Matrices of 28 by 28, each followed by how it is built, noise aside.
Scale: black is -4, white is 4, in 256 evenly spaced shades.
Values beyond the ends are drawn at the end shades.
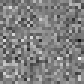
low rank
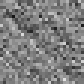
Toeplitz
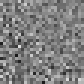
lower triangular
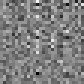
low rank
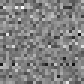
uneven rows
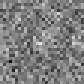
repeating columns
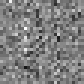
uneven columns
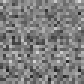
repeating columns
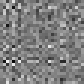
low rank
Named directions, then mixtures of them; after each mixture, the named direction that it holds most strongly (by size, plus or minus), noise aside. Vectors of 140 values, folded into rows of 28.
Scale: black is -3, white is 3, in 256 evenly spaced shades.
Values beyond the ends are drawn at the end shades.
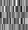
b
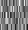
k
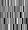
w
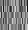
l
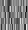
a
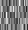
k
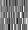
w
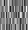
a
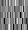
w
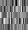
b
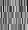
l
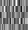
b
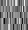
w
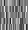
a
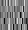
w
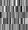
b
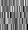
k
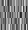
a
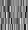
a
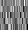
k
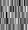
k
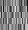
l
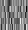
a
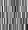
l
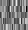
b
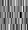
w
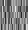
a
